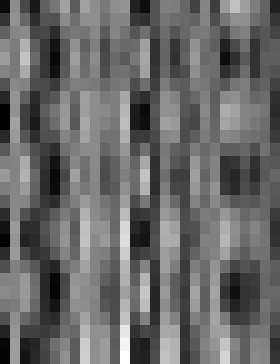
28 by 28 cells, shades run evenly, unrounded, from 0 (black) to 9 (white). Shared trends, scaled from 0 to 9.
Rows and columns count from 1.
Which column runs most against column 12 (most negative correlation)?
22
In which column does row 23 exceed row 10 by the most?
15
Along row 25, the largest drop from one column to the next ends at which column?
14
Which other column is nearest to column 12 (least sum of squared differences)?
25
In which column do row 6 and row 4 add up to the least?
6
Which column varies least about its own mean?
10
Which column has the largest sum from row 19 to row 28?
13
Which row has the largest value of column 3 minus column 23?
5
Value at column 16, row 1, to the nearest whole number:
3
